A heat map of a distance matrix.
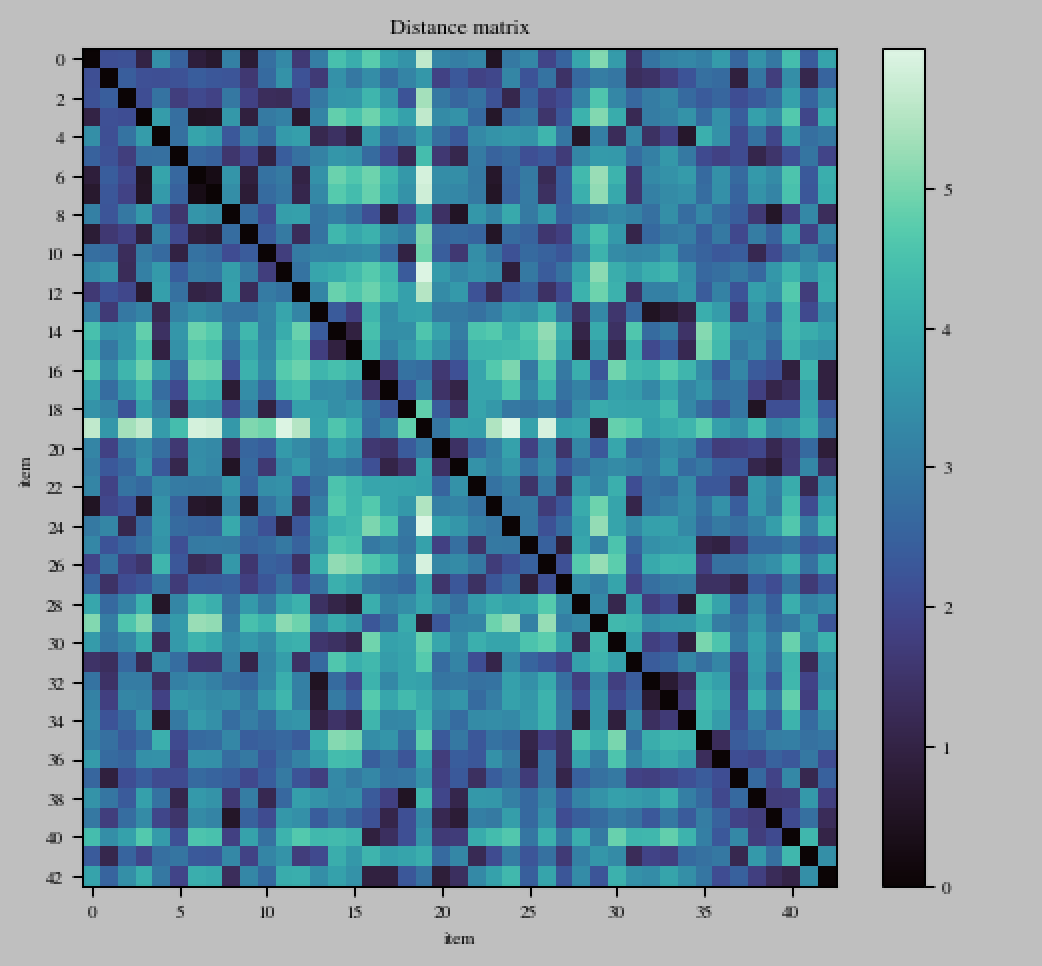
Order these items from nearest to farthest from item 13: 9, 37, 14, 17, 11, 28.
28, 37, 14, 9, 17, 11
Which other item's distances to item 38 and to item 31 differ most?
18
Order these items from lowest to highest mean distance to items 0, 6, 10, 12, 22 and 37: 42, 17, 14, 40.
42, 17, 40, 14
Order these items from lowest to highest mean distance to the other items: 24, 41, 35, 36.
41, 36, 35, 24
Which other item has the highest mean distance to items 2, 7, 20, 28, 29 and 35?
19
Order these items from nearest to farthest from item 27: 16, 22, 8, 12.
22, 12, 8, 16
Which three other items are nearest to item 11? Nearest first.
24, 2, 10
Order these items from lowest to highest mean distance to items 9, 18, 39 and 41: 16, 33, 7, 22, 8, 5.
5, 8, 7, 22, 33, 16
